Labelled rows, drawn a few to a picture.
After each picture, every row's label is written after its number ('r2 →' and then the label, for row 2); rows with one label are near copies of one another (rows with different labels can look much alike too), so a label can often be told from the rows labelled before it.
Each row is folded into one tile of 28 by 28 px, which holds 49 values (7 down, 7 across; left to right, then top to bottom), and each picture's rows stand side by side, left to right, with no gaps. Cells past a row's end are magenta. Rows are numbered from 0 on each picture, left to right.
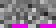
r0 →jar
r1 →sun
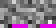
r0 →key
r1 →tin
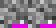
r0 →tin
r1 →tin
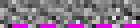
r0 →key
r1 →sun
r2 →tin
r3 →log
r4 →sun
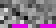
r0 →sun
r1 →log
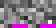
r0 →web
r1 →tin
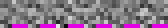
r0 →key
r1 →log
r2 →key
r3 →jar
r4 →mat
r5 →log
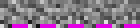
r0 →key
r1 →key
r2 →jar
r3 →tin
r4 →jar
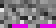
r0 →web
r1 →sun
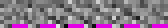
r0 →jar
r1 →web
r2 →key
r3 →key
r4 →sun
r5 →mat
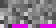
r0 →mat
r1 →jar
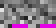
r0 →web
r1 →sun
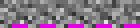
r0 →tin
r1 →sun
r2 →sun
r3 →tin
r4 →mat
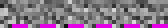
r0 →log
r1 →jar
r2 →key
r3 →web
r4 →web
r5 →log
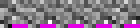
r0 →key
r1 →tin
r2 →tin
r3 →tin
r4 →tin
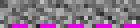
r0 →mat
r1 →key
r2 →log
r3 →sun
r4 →tin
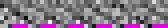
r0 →sun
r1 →tin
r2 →tin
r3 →key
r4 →log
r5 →key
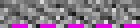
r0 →sun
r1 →key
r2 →sun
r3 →tin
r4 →web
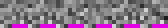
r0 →jar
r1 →jar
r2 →mat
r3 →web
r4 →jar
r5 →sun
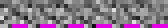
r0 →sun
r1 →web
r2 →log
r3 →key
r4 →web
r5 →log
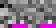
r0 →log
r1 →tin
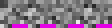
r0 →mat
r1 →log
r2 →tin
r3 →log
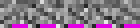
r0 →jar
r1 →key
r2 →mat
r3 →web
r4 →key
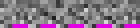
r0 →jar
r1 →sun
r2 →mat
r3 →web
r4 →jar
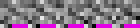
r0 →key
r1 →key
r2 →mat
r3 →key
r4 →sun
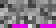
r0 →log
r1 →mat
